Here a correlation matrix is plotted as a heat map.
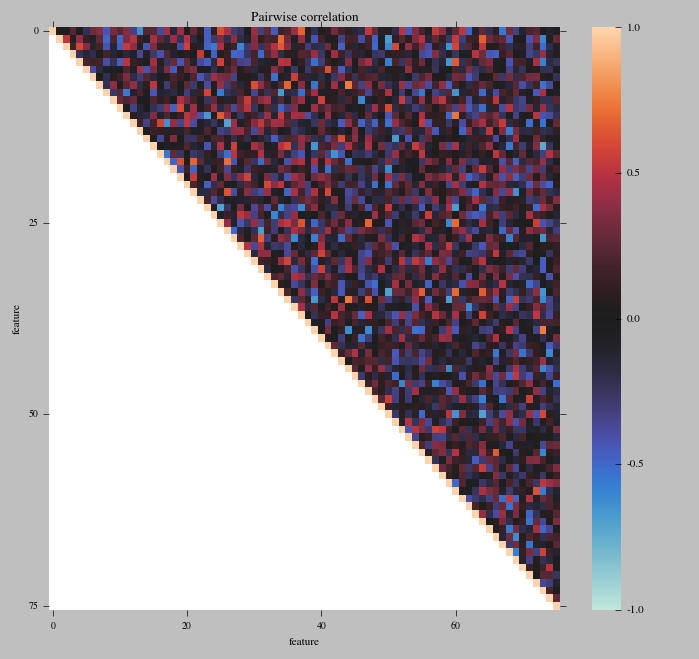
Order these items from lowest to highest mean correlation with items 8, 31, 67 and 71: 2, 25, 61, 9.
25, 2, 61, 9
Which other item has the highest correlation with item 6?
36
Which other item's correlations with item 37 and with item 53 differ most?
0
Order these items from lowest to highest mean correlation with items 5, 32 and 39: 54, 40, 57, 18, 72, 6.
18, 54, 6, 72, 57, 40
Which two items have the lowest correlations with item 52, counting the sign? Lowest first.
46, 53
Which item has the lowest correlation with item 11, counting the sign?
23
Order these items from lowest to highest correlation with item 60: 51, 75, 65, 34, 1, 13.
75, 13, 51, 65, 1, 34
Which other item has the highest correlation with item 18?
64
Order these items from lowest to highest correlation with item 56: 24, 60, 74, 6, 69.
69, 74, 60, 6, 24
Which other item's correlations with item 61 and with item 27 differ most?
68
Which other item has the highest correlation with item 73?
39
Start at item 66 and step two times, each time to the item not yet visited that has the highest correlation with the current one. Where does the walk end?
34
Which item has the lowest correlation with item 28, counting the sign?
2
